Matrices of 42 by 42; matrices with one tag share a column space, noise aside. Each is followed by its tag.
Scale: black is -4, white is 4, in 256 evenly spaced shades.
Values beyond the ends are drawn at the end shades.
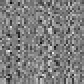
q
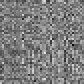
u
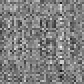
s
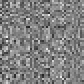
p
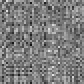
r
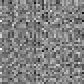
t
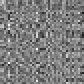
t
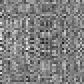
s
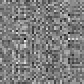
u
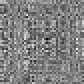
s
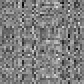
p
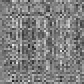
s
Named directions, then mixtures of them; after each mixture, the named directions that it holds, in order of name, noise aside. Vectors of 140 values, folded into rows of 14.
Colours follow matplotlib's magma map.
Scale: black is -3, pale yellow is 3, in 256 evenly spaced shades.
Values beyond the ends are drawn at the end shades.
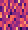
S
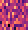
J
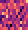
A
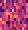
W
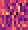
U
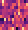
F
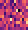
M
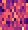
F, W.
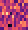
A, S, U.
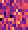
F, M.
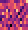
A.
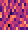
S.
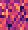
A, U, W.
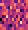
A, F, S.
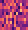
F, M, U.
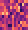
A, S, U.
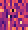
S, W.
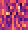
U.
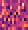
F, S, U.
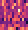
F, M.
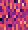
A, F, S.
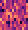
W.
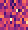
M.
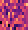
J.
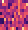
F.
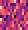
F, S, U.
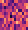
F, J, M.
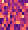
F, J, M.
